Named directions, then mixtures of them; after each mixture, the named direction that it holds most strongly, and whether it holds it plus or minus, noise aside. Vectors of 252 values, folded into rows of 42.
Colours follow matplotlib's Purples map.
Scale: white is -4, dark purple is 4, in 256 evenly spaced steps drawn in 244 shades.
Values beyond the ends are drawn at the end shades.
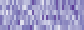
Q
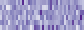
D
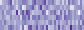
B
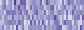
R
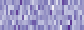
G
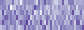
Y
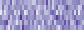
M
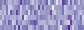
G, plus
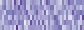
R, plus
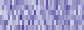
M, plus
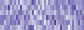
Q, plus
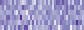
B, minus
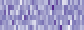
G, minus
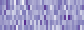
R, minus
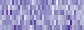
G, plus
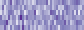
M, plus
